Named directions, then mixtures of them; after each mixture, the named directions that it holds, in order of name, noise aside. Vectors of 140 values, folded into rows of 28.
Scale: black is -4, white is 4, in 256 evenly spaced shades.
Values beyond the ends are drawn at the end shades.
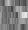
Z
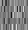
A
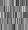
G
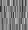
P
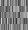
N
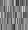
G.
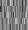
P.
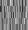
P.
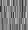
P.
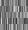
A, N.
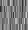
P.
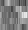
Z.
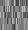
G.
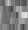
Z.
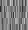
P.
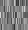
G.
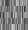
A, G.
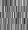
G, P.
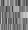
N, Z.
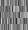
N.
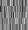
P.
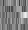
G, Z.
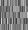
N.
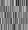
G, N.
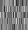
G, P.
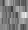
Z.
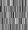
P.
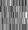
P, Z.
